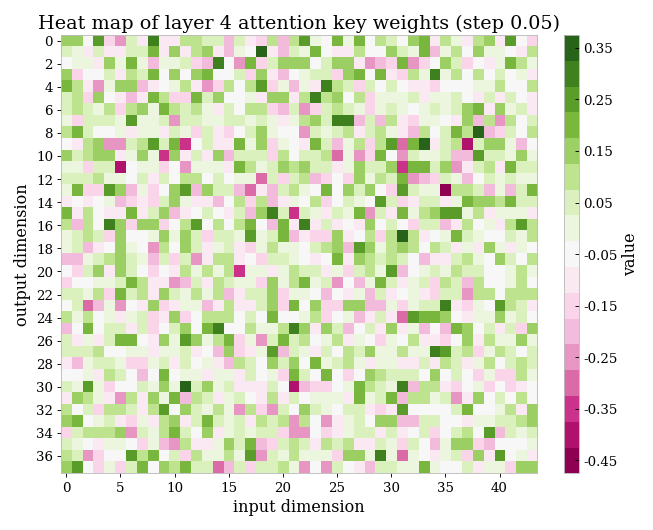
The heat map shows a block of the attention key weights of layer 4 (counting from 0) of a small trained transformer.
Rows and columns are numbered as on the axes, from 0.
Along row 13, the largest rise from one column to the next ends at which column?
36
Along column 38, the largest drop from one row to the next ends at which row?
7
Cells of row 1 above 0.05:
12
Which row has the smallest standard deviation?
28
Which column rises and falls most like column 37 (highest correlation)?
11
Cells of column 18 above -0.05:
21
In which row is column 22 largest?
16
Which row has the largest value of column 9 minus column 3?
32
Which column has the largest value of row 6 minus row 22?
37
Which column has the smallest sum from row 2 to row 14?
5
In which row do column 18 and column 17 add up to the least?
13
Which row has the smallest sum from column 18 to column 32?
34
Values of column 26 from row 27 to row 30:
0.1 0.1 -0.15 0
